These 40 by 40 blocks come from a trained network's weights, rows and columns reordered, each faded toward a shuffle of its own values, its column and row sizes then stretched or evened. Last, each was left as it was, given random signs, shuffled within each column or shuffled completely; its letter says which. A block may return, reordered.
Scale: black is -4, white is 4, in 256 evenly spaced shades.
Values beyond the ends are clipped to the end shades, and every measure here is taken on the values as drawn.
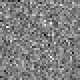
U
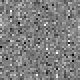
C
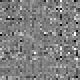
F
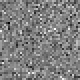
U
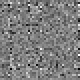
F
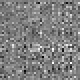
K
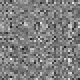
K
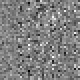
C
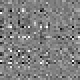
K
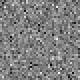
U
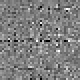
F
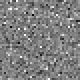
U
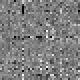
F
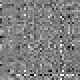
K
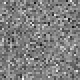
U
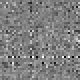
F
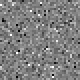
U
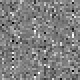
C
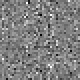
C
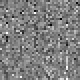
C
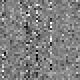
C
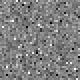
U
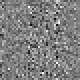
C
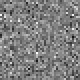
C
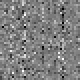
C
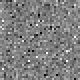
U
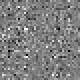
F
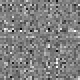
F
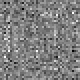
K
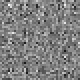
F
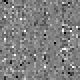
C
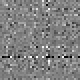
F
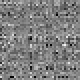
K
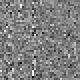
C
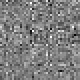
K
